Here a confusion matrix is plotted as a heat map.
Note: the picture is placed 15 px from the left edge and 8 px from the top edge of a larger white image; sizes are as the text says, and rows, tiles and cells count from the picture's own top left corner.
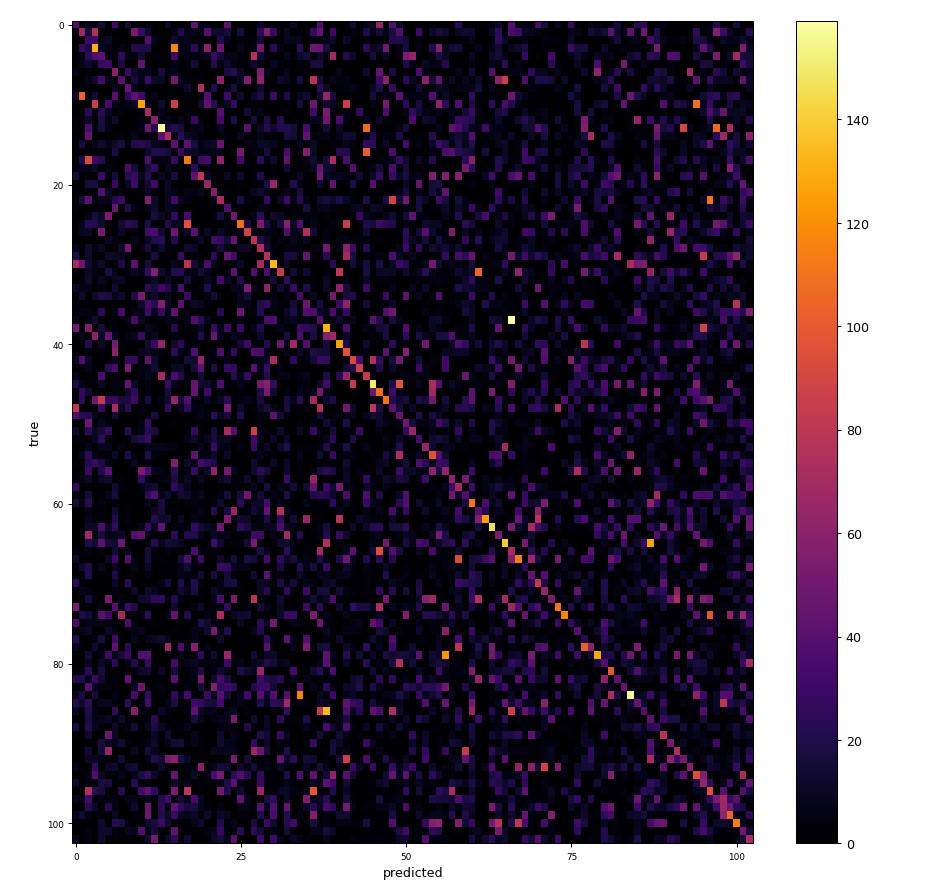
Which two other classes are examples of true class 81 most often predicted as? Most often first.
28, 60
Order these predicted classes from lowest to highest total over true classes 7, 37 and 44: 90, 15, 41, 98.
90, 98, 41, 15
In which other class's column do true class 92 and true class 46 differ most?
41
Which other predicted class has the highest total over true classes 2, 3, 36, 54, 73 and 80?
15
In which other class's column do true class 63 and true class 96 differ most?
36
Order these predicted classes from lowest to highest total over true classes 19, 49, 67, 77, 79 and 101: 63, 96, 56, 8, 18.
96, 18, 8, 63, 56
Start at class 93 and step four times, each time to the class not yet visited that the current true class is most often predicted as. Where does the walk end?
88
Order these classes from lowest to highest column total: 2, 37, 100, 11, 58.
37, 58, 100, 2, 11
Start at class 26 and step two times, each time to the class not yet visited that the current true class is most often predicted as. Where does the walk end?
100
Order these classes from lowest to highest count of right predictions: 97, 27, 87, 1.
87, 97, 1, 27
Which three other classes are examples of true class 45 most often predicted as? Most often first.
49, 42, 54
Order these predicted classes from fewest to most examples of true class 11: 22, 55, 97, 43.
55, 97, 43, 22
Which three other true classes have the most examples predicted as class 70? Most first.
62, 61, 33
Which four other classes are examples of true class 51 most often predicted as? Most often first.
27, 23, 82, 24
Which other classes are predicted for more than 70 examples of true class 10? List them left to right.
3, 15, 41, 94
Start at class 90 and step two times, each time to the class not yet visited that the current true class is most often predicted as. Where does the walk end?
24
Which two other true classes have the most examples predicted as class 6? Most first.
48, 41
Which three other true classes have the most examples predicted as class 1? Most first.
9, 30, 42
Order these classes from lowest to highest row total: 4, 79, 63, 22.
4, 22, 63, 79
